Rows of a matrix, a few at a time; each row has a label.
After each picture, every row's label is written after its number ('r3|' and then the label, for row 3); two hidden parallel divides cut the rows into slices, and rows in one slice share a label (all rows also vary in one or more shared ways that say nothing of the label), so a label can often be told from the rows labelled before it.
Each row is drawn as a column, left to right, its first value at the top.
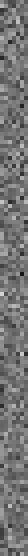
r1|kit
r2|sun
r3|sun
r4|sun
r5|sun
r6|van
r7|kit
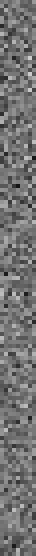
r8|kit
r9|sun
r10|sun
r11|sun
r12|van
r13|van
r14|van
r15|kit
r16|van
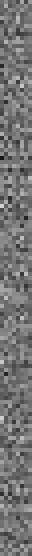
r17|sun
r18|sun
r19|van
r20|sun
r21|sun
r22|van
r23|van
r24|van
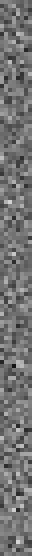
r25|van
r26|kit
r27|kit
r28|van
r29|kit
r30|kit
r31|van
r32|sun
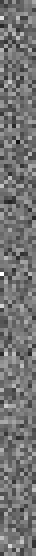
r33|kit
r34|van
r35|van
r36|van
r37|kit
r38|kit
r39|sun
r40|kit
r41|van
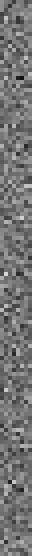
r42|sun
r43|sun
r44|van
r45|kit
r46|sun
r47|kit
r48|sun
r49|kit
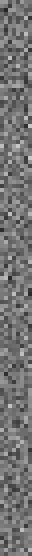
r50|sun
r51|sun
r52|van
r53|sun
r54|sun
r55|van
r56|kit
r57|sun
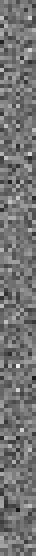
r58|kit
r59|sun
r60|kit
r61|sun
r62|kit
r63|sun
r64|sun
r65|kit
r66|van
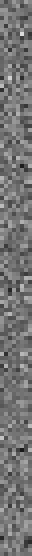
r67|van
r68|kit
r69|van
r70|sun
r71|sun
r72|sun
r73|van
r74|van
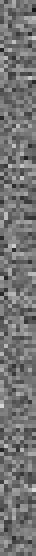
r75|van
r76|kit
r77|kit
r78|van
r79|van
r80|van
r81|van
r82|van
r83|sun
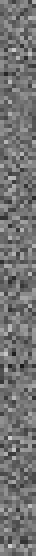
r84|van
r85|van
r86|van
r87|kit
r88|sun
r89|van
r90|van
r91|sun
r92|van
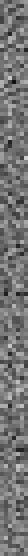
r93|van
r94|van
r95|kit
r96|kit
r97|van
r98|van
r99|van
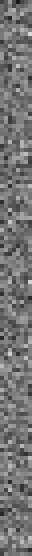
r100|sun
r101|kit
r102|van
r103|van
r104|kit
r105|sun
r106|sun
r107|kit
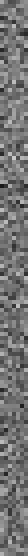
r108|van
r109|van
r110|kit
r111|sun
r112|sun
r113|kit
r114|van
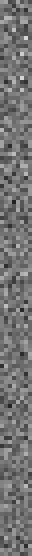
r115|van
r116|kit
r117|kit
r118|van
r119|sun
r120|sun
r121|kit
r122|van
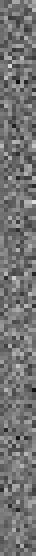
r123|sun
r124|sun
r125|sun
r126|van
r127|kit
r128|van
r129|kit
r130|kit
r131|sun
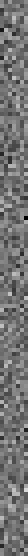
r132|kit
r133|sun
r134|sun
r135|sun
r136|kit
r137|sun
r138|van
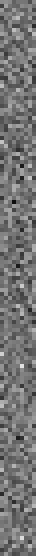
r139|van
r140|kit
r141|sun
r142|van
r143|kit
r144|kit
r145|sun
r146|van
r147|kit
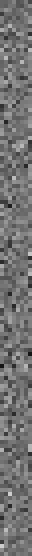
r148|van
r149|van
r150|sun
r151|van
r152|sun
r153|sun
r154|sun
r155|kit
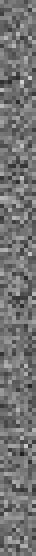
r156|kit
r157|kit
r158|kit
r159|kit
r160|kit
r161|van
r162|kit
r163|sun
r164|kit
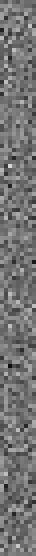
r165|kit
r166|sun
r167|van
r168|sun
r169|sun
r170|sun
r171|kit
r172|van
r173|van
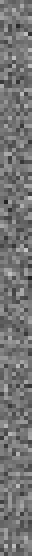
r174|sun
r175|van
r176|kit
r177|sun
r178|kit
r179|sun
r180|kit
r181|kit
